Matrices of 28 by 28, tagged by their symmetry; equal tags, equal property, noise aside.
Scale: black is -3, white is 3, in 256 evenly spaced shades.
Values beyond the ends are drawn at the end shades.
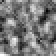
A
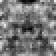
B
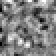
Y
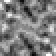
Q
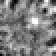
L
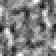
Q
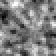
Y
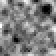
L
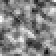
A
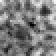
L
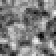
Y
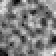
L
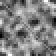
Q
